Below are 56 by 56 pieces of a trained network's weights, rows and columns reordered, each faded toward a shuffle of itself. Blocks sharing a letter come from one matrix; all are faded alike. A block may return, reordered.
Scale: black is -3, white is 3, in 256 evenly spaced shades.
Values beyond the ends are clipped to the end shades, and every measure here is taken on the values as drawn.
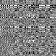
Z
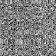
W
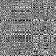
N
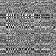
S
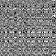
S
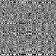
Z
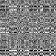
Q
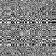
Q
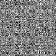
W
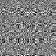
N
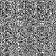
W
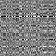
Q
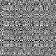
S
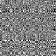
N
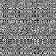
S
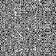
W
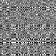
Q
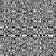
Z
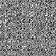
W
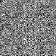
W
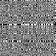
Z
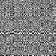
N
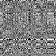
N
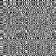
Z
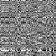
N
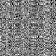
W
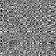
N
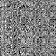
W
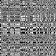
S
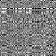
Z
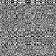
Z
